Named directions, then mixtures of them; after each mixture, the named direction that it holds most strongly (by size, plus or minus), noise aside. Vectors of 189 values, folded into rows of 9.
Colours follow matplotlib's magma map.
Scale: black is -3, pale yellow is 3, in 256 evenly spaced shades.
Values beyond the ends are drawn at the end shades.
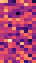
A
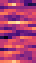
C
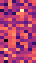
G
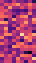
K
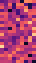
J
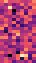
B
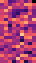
K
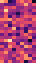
A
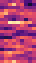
C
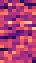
C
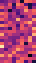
J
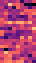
C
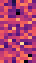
A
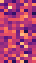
G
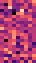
G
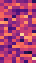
K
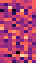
B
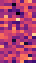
J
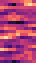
C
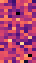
A
